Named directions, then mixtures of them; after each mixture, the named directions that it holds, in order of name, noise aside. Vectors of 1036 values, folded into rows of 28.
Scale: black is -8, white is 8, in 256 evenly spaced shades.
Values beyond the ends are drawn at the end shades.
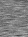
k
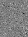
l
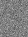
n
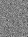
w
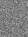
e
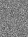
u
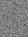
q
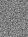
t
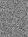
e.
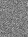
e.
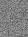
t.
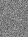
n.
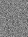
t, w.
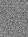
t, w.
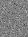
q.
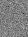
l, q, t.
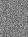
n, w.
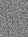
t, w.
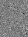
l.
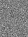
u.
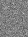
l, n.
